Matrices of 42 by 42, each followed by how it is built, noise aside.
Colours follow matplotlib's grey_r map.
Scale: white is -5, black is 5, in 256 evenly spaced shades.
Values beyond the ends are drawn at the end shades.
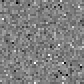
sparse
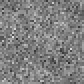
smooth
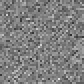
Hankel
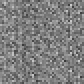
repeating rows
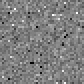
sparse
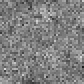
smooth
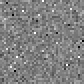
sparse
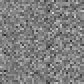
repeating rows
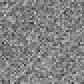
Hankel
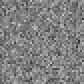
repeating rows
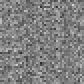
repeating rows
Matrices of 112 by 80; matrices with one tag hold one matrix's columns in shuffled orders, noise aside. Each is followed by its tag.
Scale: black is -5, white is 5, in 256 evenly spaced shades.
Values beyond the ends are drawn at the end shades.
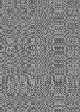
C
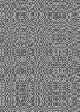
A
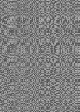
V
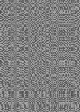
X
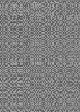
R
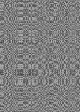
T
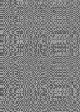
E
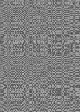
E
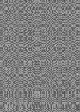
X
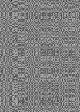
A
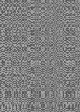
X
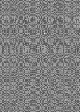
V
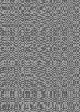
X
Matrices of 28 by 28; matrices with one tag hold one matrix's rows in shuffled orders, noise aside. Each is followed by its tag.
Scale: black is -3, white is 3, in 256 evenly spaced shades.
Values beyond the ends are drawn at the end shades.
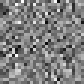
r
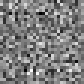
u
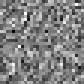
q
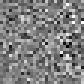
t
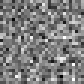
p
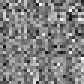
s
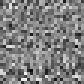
q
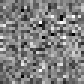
p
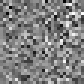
t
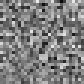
p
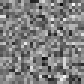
p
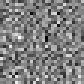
r
